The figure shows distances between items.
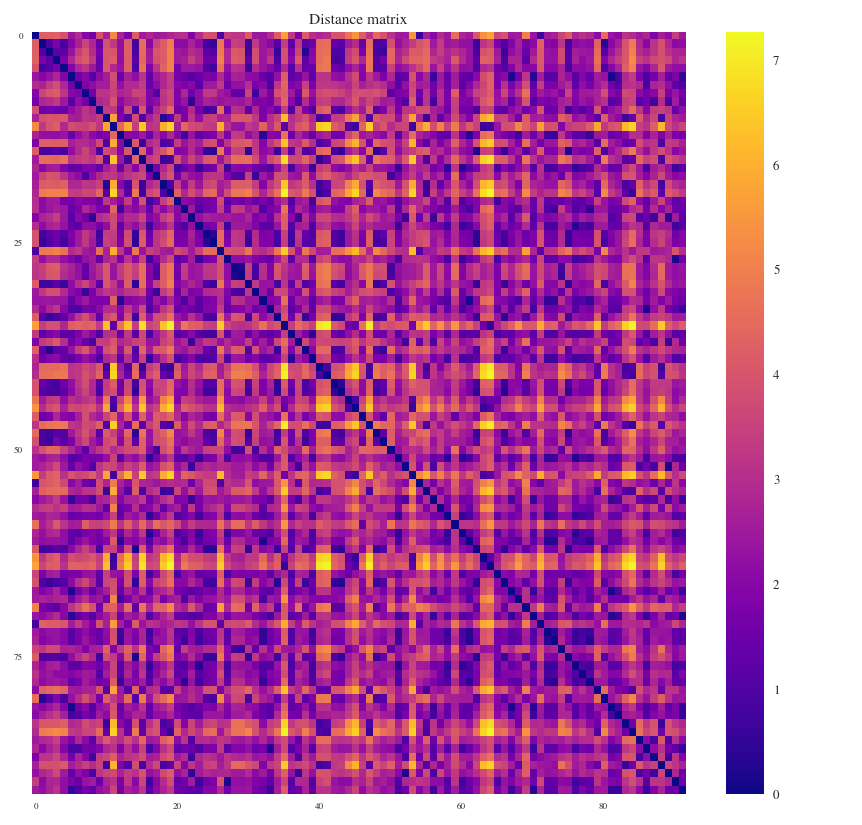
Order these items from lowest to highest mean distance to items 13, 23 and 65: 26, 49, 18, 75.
18, 75, 49, 26
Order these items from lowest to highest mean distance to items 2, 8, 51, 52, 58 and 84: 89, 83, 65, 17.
89, 65, 17, 83
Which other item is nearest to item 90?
27
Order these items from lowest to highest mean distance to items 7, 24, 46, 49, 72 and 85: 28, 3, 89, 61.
61, 89, 3, 28
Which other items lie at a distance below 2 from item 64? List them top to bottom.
11, 35, 44, 45, 53, 63
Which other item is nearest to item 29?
28
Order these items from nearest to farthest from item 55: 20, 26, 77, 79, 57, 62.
79, 57, 26, 77, 20, 62
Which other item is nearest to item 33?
86
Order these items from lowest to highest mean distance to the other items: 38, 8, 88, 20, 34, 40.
20, 8, 34, 38, 88, 40
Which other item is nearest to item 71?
0
